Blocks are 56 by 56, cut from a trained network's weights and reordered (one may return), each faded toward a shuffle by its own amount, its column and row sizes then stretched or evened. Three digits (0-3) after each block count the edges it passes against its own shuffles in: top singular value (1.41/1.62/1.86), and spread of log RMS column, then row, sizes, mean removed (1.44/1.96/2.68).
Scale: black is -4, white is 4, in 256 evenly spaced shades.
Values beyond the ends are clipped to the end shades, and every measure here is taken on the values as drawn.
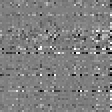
2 2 3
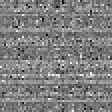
3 1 0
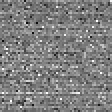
2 0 0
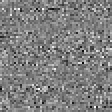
1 0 3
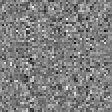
3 2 1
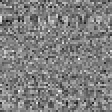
3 0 2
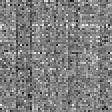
2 0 2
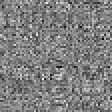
3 0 2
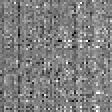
3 1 2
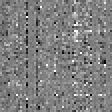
2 3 1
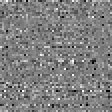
0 1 3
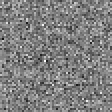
0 0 1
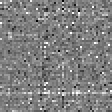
1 1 0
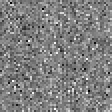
0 0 0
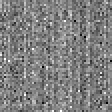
2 1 0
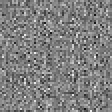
2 2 0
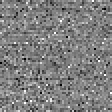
0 0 0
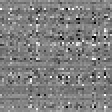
1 2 2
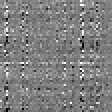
3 3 0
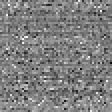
1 0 1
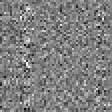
2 3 0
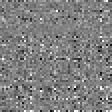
2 2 3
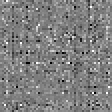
0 2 2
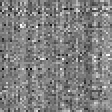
3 0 2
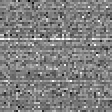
3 0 1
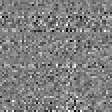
1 1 3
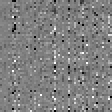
1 3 0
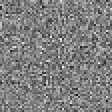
2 1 0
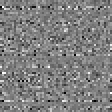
1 1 3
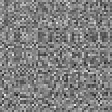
3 0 2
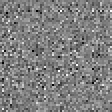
0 2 1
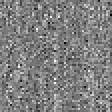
0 1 0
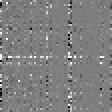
2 3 1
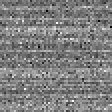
3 0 0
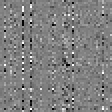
2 3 1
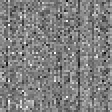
2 1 0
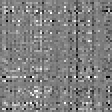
3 2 3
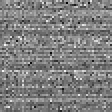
3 0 0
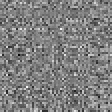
3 0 3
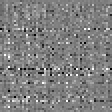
1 1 3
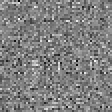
1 1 2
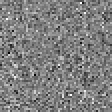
0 1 1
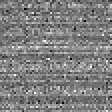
3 0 0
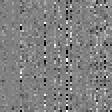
2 3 1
